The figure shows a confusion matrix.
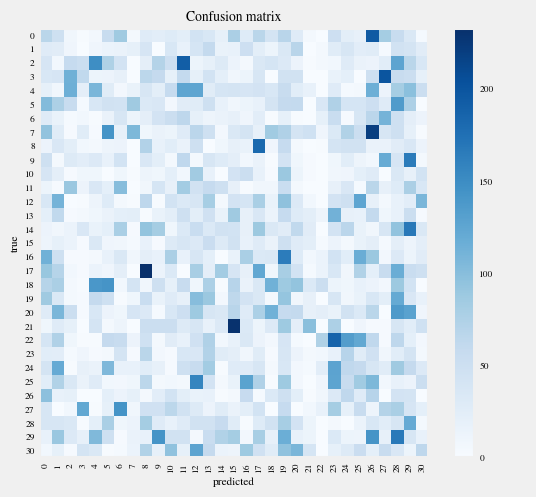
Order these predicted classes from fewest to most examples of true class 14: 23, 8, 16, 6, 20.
16, 23, 20, 6, 8
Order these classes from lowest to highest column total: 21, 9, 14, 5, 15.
21, 14, 9, 5, 15
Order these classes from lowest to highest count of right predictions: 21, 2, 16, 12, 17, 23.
23, 12, 2, 16, 21, 17
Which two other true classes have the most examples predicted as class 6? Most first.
27, 11
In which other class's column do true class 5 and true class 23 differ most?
28
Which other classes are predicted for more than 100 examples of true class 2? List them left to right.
4, 11, 28
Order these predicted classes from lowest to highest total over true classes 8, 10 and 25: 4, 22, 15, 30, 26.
22, 4, 15, 30, 26
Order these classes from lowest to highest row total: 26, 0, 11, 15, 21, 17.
15, 26, 11, 21, 0, 17
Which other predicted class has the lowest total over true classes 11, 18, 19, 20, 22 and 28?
3
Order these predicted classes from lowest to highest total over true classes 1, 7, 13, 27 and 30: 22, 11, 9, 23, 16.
22, 9, 11, 16, 23
